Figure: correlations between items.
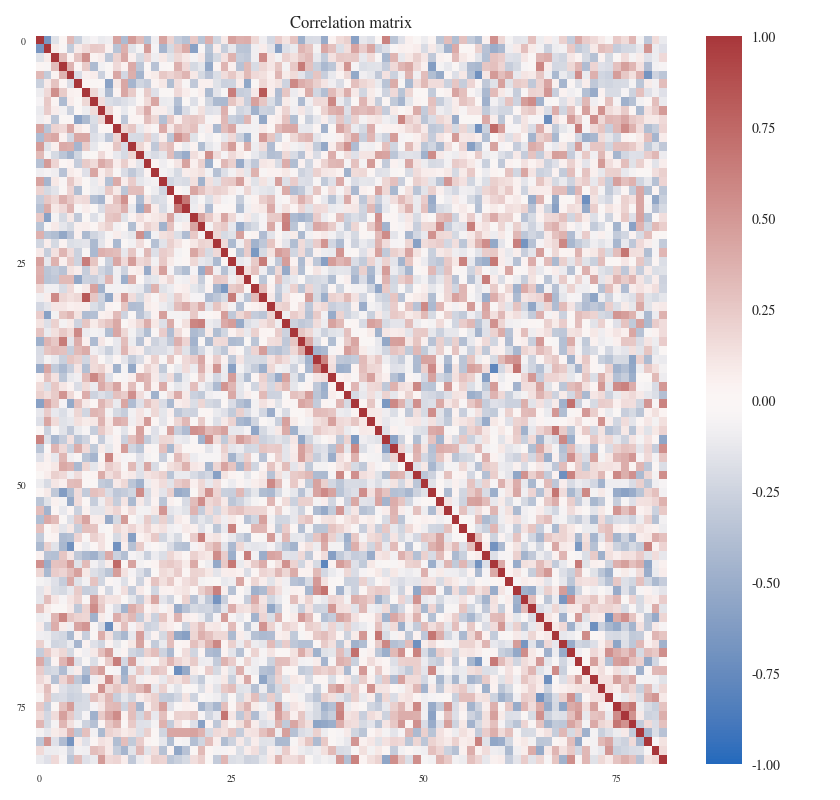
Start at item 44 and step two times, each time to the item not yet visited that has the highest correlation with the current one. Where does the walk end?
51
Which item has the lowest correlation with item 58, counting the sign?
38
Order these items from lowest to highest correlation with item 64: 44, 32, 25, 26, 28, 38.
44, 32, 26, 28, 25, 38
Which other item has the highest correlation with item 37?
62
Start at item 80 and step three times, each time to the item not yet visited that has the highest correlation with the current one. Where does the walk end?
41
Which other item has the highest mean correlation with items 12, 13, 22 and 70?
0
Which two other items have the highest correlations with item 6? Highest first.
29, 25
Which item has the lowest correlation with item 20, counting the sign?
1
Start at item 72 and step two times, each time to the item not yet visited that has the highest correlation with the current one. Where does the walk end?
47
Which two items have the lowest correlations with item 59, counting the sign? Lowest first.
37, 57
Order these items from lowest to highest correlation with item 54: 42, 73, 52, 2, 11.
52, 42, 73, 2, 11
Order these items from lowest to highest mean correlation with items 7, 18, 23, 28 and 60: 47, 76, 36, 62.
76, 47, 62, 36
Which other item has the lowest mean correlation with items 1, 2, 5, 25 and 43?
58
